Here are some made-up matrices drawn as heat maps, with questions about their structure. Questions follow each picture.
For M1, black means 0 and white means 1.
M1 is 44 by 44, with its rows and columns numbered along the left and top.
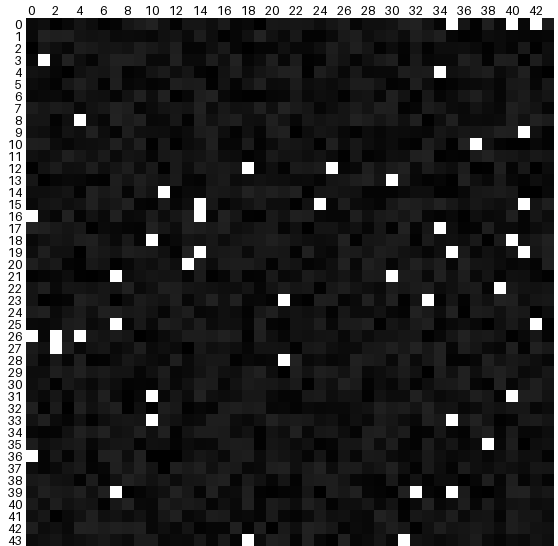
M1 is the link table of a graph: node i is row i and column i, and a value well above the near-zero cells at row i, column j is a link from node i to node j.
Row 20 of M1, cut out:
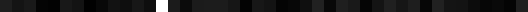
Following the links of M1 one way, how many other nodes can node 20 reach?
2
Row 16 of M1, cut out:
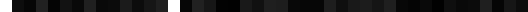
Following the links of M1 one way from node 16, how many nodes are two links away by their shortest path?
4
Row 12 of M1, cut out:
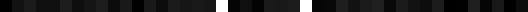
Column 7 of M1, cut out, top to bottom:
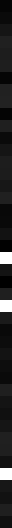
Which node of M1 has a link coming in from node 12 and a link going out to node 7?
node 25
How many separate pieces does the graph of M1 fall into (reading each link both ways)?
5
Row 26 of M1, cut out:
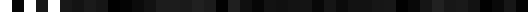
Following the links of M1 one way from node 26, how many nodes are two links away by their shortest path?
4
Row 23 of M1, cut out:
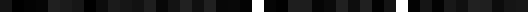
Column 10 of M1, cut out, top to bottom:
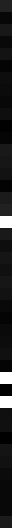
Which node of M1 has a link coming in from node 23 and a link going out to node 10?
node 33
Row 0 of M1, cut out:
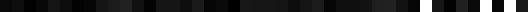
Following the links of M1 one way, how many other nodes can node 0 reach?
4
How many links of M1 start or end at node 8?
1
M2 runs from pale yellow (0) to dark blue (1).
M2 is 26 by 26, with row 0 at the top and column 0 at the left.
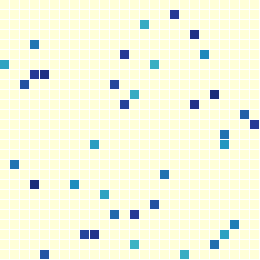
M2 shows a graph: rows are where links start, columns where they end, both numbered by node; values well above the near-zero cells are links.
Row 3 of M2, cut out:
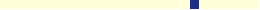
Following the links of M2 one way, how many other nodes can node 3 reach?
7
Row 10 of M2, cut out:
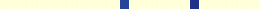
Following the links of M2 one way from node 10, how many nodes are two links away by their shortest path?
1
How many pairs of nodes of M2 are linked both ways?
2
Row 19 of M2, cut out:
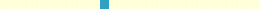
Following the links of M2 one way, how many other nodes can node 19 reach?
7
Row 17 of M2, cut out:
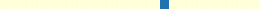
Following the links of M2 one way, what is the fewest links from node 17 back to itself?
3
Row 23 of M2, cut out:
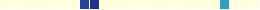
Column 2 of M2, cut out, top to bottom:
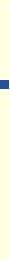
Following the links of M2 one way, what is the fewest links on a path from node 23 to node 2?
2
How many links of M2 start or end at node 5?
2
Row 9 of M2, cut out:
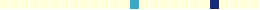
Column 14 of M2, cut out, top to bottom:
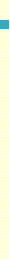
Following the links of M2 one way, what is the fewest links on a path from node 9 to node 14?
6
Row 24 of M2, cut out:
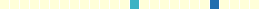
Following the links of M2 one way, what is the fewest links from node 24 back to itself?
3
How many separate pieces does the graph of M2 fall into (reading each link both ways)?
3
